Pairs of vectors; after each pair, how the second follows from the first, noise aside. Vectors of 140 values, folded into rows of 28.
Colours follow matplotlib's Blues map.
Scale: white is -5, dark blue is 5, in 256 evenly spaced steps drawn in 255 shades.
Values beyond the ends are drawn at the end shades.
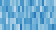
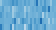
reversed, negated, partly zeroed.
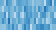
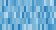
sign-scrambled.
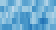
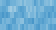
reversed, negated, shrunk.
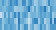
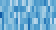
negated.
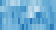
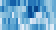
negated, scaled up.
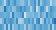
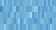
reversed, shrunk.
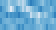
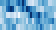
negated, scaled up.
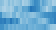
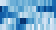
reversed, scaled up.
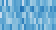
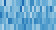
sign-scrambled.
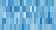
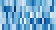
reversed, scaled up.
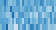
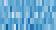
sign-scrambled.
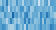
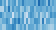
negated.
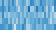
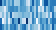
reversed, scaled up.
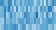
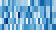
reversed, scaled up.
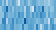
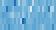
reversed, negated, partly zeroed.
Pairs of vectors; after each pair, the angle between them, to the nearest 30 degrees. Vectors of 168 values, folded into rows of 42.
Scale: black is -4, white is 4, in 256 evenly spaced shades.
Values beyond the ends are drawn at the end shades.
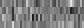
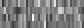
120 degrees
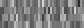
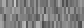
90 degrees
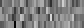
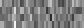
150 degrees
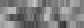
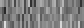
90 degrees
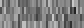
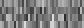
60 degrees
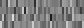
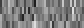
60 degrees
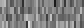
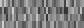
60 degrees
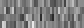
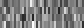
60 degrees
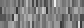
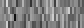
120 degrees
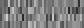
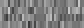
150 degrees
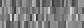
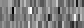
90 degrees
